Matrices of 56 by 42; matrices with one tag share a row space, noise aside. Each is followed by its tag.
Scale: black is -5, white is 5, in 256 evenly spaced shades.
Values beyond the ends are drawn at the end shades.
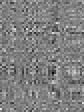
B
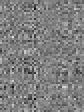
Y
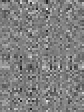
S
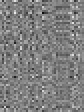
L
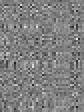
L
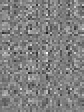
S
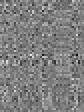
L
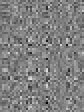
S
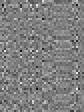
L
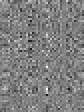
S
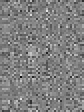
S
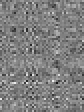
B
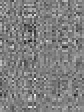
Y
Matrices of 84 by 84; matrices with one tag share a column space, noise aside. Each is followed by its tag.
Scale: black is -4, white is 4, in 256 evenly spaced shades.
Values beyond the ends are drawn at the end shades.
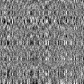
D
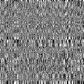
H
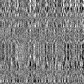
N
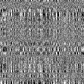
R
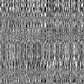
N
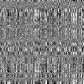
R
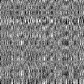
D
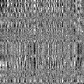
N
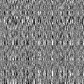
D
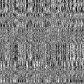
N
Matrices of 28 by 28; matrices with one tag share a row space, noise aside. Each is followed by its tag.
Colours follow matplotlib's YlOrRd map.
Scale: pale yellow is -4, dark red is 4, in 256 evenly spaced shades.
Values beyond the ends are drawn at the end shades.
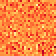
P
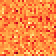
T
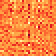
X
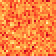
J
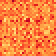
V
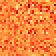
T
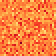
P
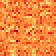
J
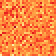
V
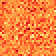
T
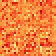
J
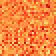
T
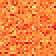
J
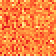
V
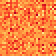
P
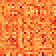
P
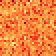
V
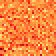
X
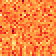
V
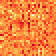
X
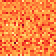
V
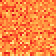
V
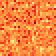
J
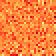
P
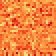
J
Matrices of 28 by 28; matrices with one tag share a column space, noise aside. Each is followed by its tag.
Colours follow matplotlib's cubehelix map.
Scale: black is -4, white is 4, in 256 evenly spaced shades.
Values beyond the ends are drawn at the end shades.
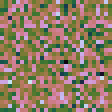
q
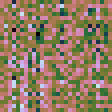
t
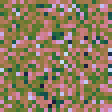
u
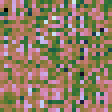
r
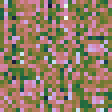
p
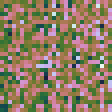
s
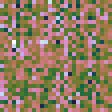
r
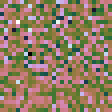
q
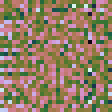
u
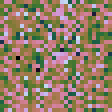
t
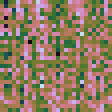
r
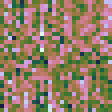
p
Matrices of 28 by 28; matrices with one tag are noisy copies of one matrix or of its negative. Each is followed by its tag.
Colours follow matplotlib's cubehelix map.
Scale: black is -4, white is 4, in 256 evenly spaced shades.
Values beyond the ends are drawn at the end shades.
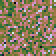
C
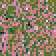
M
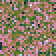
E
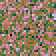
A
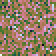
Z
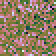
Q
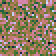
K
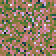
A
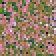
K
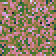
K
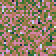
C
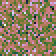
Q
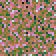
Q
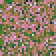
E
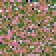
E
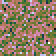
K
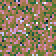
M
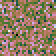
C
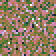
A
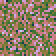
A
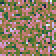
K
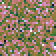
Z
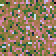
Q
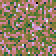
M
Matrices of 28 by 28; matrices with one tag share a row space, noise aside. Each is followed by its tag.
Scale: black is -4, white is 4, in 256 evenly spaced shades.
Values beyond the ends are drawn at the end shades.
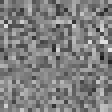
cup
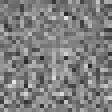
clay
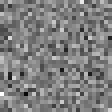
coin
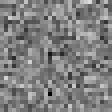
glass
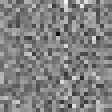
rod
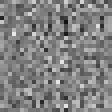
rod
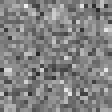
clay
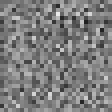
rod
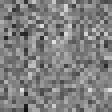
clay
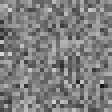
coin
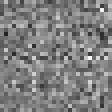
cup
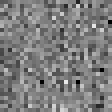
coin
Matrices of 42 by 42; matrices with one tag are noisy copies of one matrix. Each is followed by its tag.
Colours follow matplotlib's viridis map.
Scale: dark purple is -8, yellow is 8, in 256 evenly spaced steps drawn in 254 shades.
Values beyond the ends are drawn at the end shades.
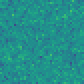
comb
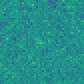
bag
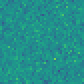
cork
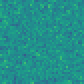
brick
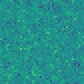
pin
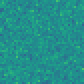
cork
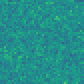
comb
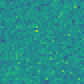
cork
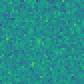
bag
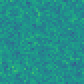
pin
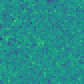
bag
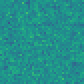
pin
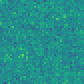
comb
